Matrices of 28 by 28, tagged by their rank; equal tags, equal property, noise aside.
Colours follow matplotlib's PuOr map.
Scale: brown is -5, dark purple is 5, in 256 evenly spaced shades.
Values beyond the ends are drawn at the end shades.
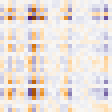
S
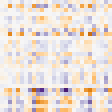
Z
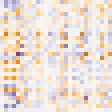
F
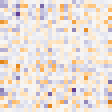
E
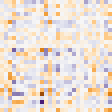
E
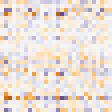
F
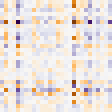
Z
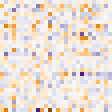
E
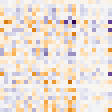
F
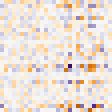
F
